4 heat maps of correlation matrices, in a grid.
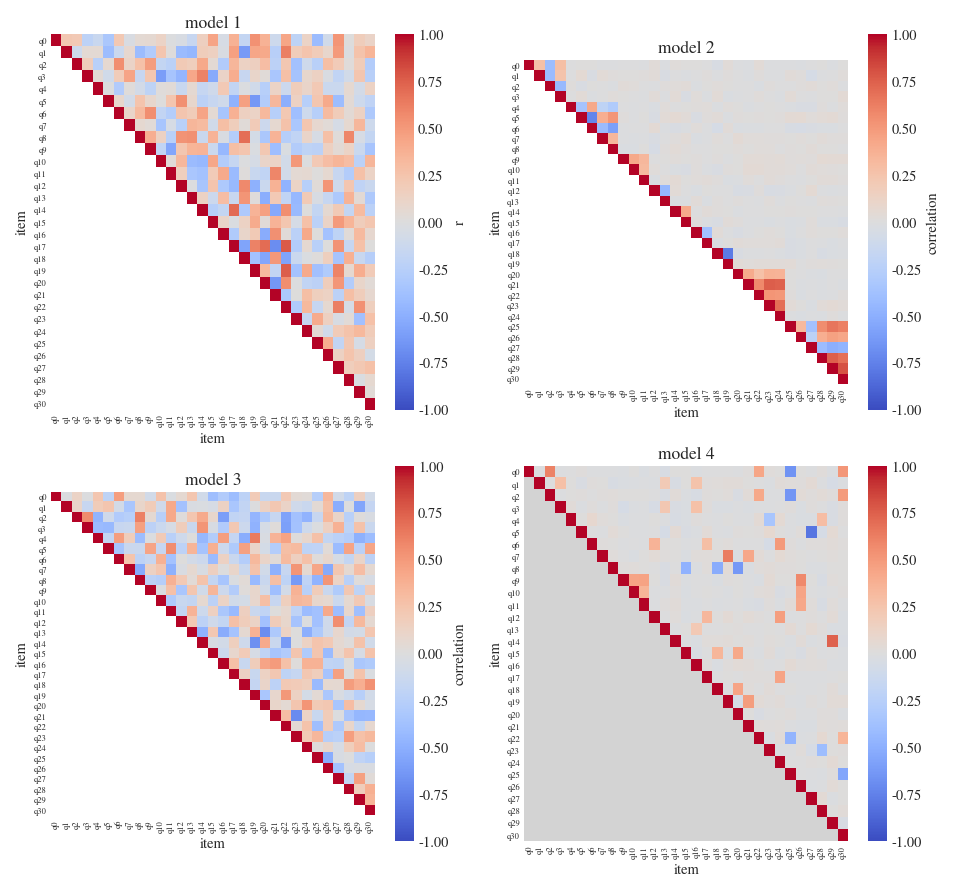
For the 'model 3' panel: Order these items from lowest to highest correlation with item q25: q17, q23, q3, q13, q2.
q13, q2, q3, q17, q23
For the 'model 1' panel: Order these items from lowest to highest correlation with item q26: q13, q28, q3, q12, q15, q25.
q13, q3, q15, q28, q25, q12
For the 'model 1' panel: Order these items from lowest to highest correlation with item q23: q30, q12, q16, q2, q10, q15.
q2, q16, q15, q12, q30, q10
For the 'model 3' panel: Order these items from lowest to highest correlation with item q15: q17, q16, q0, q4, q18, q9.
q0, q4, q16, q17, q18, q9
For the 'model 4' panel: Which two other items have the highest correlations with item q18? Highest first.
q20, q15
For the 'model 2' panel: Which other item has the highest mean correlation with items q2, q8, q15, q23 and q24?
q21
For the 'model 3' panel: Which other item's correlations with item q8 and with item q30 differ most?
q23
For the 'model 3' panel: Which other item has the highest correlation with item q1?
q11
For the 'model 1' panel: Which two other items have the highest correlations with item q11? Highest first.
q21, q16
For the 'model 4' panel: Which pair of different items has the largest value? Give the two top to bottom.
q14, q29
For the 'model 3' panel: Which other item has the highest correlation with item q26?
q8
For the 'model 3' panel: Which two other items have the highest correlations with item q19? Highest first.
q4, q22
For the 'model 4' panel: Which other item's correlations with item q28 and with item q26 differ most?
q9
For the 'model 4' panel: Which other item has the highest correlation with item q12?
q24
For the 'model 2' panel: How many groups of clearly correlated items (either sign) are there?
9
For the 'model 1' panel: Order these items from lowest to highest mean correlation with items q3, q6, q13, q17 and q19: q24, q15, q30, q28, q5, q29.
q5, q30, q15, q28, q24, q29
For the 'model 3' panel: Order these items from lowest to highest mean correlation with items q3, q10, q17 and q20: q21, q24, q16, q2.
q2, q21, q16, q24
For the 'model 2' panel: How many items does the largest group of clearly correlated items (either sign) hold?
6
